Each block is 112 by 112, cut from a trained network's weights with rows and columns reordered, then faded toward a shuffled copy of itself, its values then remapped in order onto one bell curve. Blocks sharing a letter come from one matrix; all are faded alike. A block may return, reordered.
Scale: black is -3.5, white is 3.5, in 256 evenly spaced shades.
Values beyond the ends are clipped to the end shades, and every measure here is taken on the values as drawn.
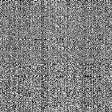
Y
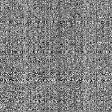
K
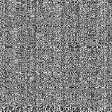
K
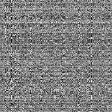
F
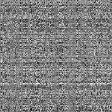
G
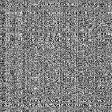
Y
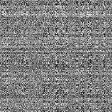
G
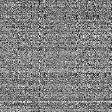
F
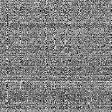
F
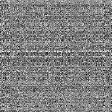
G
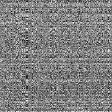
G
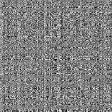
Y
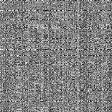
K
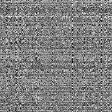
F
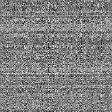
F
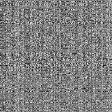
Y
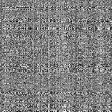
Y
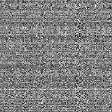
F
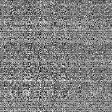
F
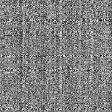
Y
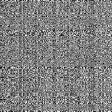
Y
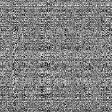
G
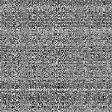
G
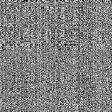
Y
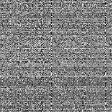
F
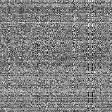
F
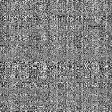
Y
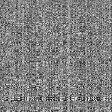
K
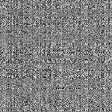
Y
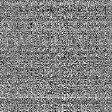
F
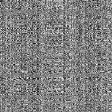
Y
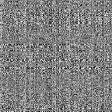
Y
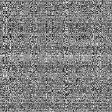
F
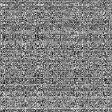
F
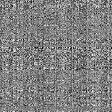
Y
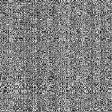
Y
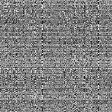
F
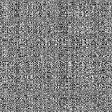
Y
